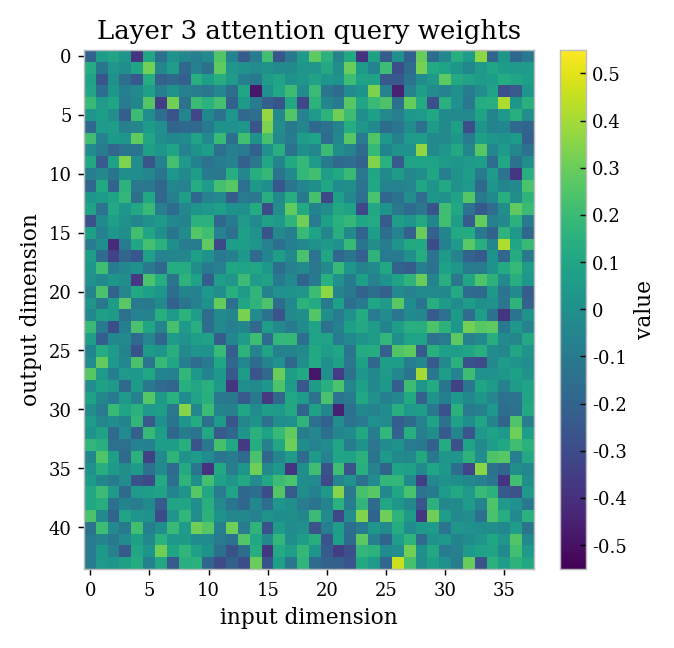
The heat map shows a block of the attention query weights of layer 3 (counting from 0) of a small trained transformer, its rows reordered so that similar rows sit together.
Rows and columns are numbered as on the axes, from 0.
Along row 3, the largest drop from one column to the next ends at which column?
14
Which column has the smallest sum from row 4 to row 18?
23
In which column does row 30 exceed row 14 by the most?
8
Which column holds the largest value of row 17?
18
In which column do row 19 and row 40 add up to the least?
19
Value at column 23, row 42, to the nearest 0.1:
0.2
